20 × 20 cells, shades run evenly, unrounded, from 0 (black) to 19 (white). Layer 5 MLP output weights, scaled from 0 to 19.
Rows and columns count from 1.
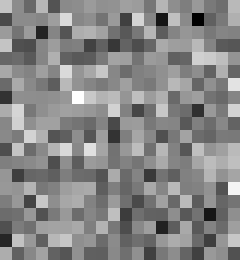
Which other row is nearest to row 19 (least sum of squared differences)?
7
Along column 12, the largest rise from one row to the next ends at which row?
10
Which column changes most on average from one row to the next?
20
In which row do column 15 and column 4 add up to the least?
3
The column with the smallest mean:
11
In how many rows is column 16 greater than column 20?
8
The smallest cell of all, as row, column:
2, 17
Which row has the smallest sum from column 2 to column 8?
14
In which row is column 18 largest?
5
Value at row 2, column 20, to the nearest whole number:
13
